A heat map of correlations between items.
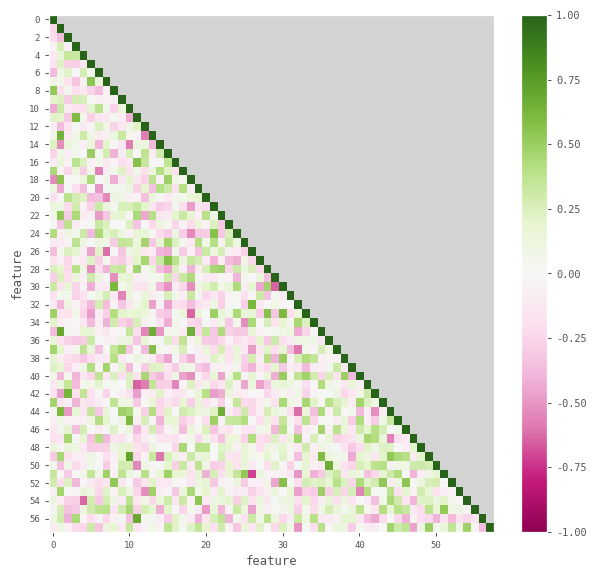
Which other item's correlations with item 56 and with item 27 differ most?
15
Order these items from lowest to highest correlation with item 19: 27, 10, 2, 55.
55, 2, 10, 27
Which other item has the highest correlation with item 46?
52
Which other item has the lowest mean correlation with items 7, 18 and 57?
32
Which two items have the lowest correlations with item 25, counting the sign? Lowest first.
34, 41
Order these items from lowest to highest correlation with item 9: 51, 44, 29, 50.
29, 50, 51, 44
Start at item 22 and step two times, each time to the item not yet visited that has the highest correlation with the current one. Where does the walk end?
1
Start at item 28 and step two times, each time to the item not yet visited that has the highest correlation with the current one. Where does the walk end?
30
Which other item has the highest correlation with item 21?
24
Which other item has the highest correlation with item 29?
18
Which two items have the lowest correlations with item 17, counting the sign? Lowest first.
6, 40
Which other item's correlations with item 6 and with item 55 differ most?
26
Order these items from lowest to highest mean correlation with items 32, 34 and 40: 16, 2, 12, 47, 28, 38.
16, 2, 28, 12, 47, 38
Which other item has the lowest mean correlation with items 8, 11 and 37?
10
